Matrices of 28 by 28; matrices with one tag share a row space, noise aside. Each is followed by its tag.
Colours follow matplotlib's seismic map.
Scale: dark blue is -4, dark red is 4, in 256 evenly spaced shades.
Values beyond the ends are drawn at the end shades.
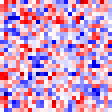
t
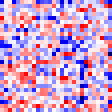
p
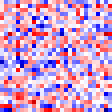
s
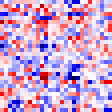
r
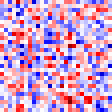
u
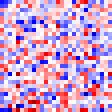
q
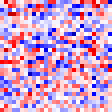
t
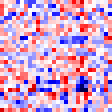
p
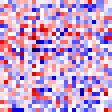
s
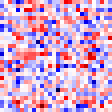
q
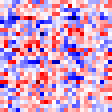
r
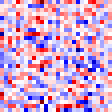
q
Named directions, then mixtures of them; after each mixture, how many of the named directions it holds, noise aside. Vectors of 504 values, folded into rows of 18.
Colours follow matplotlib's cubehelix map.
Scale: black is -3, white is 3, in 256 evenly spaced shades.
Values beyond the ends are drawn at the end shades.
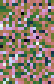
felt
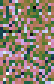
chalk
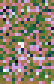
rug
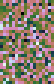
one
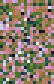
two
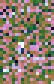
one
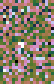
one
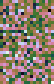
three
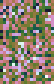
two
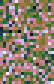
one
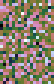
one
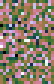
two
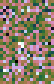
one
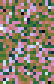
three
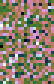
one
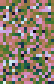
three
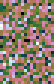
one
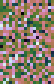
one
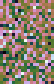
two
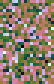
three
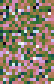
two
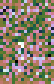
one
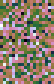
one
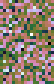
two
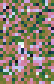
one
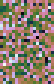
one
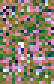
one
